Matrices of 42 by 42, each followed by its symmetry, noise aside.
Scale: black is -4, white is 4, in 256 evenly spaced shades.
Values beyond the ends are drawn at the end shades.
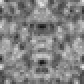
mirrored left to right.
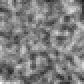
antisymmetric.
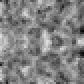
mirrored top to bottom.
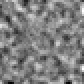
antisymmetric.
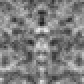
mirrored left to right.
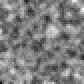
symmetric across the other diagonal.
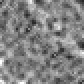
symmetric across the other diagonal.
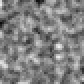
no symmetry.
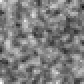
no symmetry.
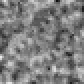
antisymmetric.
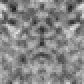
mirrored left to right.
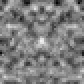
mirrored left to right.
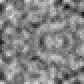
mirrored top to bottom.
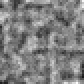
antisymmetric.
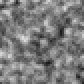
no symmetry.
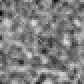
no symmetry.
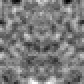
mirrored left to right.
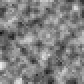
symmetric across the other diagonal.
